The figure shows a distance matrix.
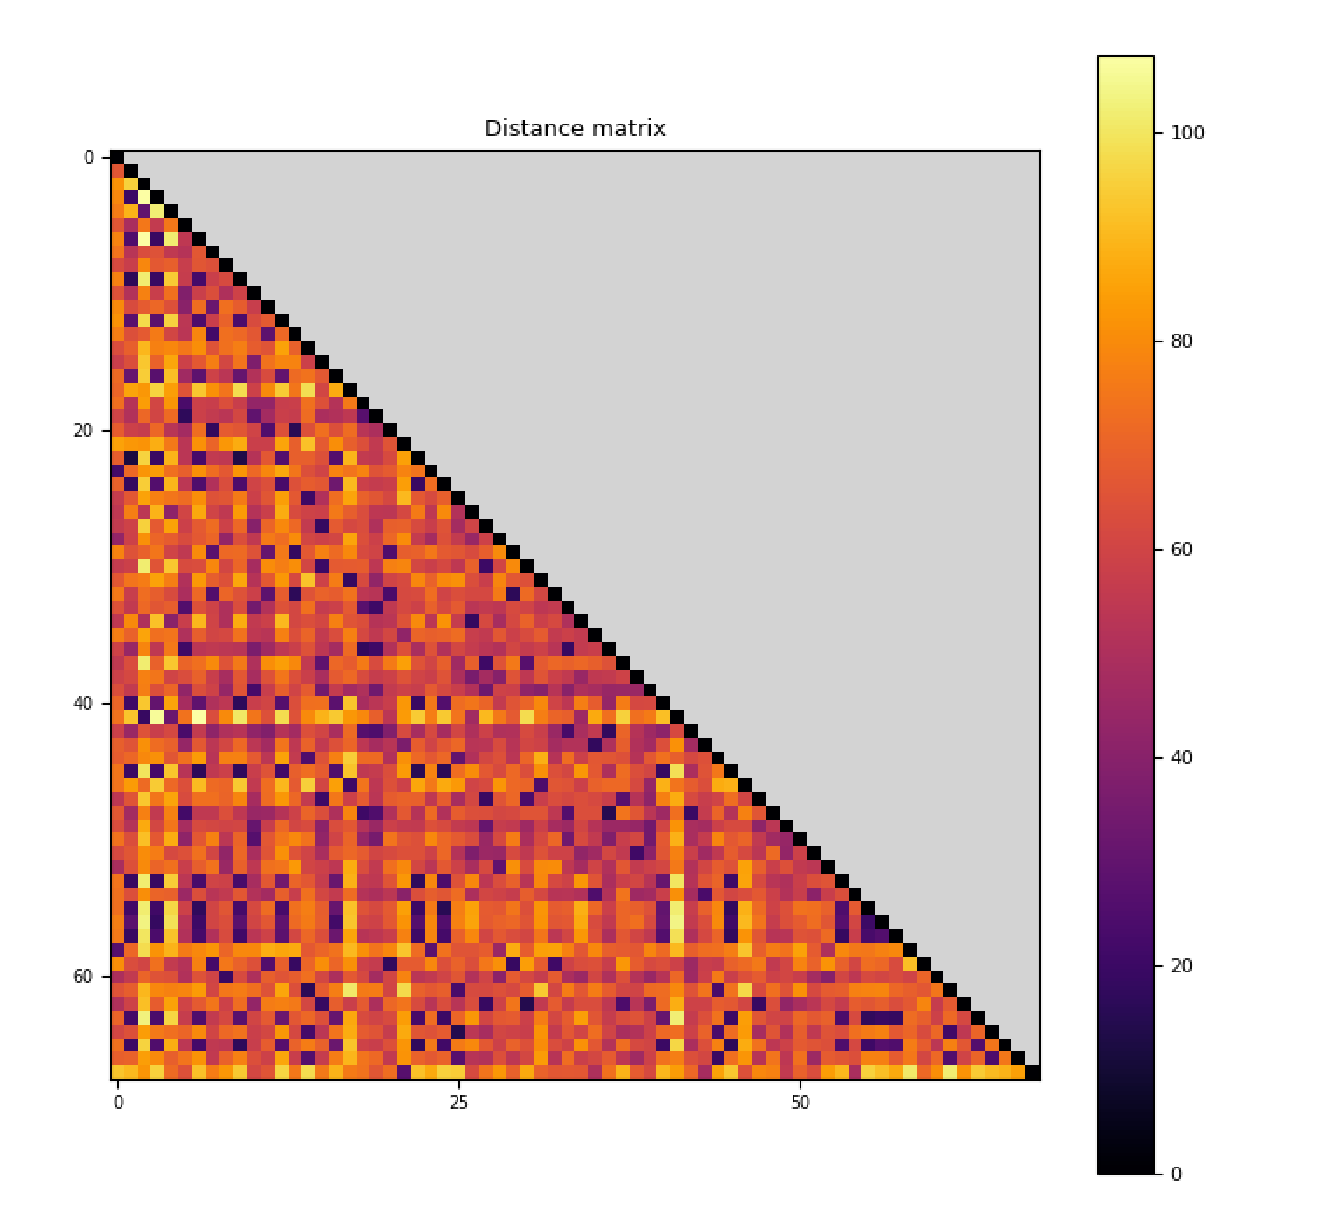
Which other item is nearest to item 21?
67
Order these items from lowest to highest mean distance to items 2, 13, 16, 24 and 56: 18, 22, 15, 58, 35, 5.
22, 5, 18, 35, 15, 58
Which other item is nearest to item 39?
10
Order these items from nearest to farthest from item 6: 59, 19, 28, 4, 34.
19, 28, 59, 34, 4
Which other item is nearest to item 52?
28
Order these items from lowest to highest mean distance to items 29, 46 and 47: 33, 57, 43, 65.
43, 33, 57, 65
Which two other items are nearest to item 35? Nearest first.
43, 54
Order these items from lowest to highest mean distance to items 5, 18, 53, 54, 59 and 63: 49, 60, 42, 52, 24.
42, 24, 49, 60, 52
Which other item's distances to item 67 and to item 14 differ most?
61
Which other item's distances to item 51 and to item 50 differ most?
38
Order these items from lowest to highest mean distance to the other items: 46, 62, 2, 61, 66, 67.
62, 66, 61, 46, 67, 2
